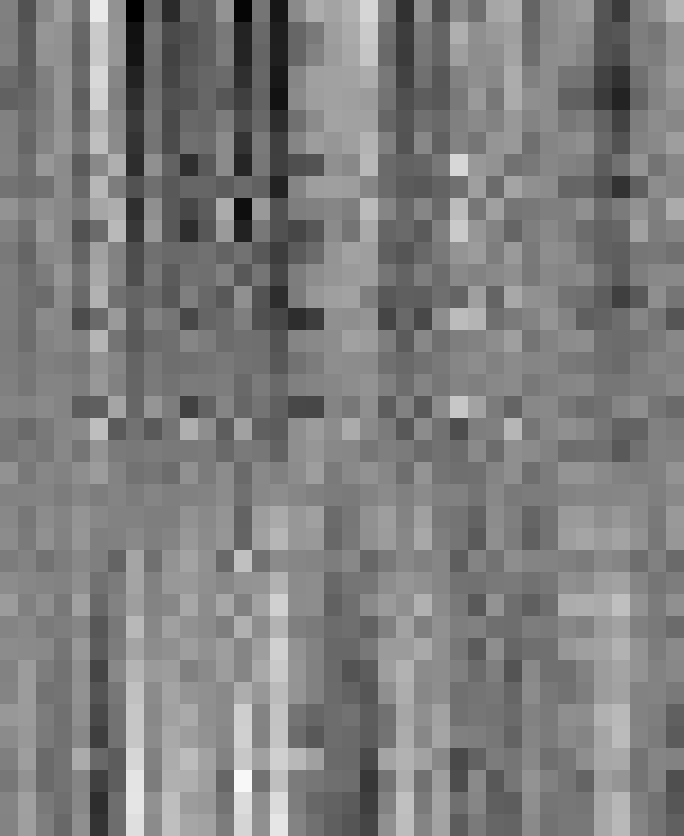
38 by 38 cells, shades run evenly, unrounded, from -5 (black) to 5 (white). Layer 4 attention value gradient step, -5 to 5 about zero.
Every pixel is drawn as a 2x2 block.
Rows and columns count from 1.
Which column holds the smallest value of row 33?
6
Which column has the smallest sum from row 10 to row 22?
16
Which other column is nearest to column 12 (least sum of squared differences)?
5
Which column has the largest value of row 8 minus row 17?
26
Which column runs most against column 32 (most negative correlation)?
30
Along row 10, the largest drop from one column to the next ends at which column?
14
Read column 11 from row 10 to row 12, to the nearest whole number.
-2 -3 -1
